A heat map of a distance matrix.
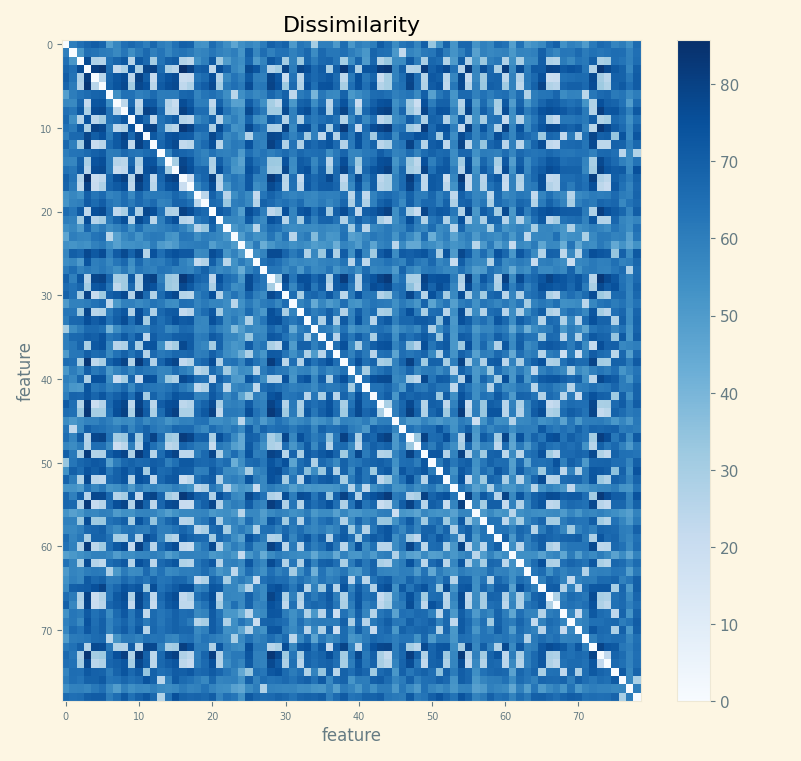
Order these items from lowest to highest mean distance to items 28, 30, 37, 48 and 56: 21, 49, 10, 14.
14, 10, 21, 49
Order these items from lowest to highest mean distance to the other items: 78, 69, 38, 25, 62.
62, 38, 69, 25, 78
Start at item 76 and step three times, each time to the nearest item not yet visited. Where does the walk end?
24
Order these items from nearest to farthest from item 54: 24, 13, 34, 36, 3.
3, 36, 24, 34, 13
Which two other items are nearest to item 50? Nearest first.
34, 0
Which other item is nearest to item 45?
56
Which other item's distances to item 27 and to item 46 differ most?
1
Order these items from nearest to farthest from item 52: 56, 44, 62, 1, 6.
62, 44, 56, 1, 6
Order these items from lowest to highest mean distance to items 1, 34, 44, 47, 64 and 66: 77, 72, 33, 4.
4, 77, 72, 33
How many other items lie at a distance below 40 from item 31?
4
